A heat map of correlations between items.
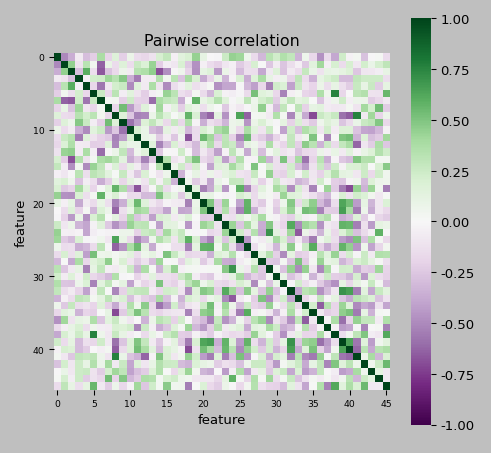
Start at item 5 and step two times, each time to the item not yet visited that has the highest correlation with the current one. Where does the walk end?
45
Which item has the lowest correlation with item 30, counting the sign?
42
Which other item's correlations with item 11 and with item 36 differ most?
39
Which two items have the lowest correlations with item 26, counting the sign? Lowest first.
8, 18
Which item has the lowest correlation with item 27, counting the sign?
31
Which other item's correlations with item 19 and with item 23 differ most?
14
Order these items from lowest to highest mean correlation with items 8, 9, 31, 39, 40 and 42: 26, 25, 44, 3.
25, 26, 3, 44
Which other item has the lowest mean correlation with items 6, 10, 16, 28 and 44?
4
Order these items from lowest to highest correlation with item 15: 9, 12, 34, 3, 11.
34, 12, 9, 11, 3
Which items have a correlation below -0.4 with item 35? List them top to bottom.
8, 18, 25, 41
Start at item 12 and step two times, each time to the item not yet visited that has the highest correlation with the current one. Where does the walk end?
21
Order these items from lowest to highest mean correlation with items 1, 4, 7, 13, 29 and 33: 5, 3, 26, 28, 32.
26, 32, 5, 28, 3
